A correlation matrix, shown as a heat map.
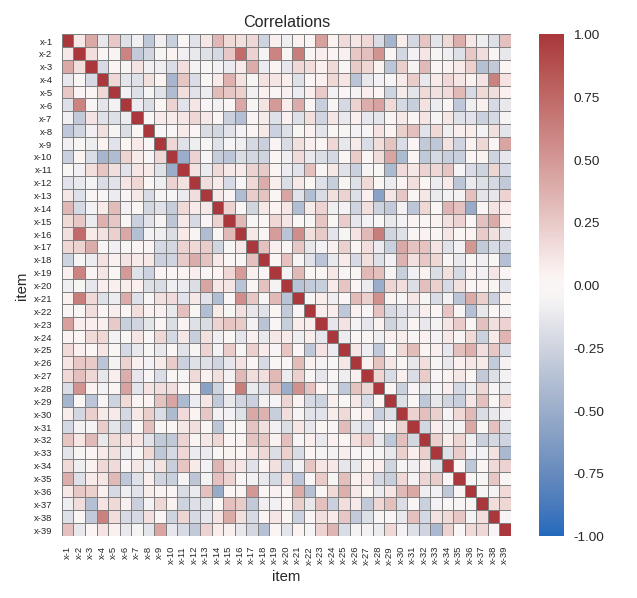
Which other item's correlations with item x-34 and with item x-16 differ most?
x-2
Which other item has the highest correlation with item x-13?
x-20
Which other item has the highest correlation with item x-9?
x-39
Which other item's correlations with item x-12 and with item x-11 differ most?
x-10
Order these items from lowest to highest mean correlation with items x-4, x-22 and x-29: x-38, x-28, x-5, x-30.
x-30, x-5, x-28, x-38
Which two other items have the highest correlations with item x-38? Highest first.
x-4, x-15
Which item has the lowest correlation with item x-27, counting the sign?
x-37
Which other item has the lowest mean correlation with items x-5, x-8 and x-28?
x-13
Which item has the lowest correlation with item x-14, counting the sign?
x-36
